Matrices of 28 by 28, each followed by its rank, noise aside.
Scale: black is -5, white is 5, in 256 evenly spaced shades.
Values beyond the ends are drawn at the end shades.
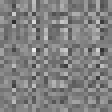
two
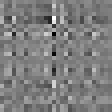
two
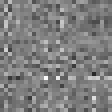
four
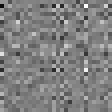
two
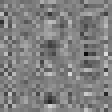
two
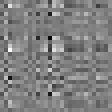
two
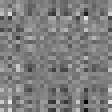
two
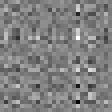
two
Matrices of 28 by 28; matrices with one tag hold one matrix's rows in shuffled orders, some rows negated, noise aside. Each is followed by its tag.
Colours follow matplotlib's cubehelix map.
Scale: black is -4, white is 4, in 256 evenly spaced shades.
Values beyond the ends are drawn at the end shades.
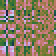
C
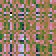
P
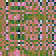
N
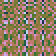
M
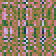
M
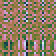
M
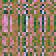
M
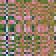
C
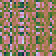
P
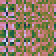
C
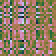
P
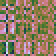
C
